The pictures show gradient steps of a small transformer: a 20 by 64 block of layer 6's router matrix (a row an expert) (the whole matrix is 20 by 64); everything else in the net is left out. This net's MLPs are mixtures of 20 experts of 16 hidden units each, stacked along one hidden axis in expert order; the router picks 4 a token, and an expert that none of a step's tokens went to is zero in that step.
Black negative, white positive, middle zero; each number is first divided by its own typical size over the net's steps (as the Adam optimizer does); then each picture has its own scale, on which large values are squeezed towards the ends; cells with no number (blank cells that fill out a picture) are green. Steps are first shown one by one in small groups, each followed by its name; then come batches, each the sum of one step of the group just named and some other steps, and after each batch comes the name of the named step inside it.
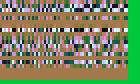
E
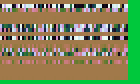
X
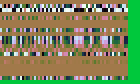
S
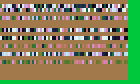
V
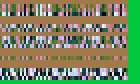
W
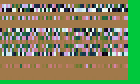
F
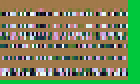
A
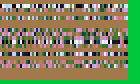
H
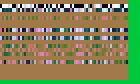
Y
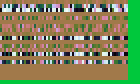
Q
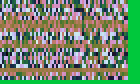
Q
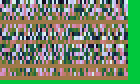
Q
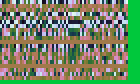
A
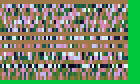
V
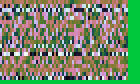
S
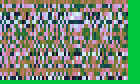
X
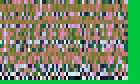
W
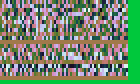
V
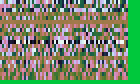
F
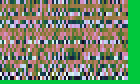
W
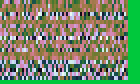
W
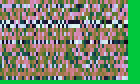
H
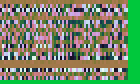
S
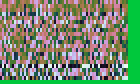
W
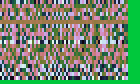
V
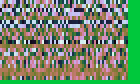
S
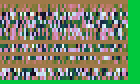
A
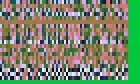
Q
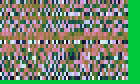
E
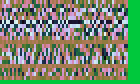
F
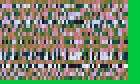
H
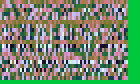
V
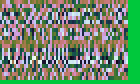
V
